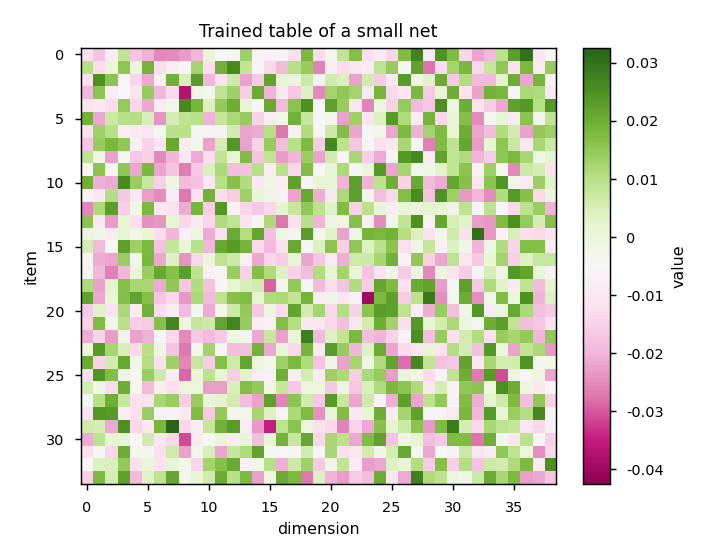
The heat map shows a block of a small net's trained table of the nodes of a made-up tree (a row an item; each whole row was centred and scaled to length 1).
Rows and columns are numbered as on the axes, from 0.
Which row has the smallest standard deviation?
31
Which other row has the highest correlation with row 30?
25
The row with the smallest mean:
22
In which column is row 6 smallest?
16
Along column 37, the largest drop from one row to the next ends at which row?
29
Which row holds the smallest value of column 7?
0
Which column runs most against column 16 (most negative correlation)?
38
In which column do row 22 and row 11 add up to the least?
8
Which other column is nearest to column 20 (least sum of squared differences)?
37
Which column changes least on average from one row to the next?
4
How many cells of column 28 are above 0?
12
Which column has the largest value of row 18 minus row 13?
24
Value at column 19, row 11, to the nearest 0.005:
-0.02
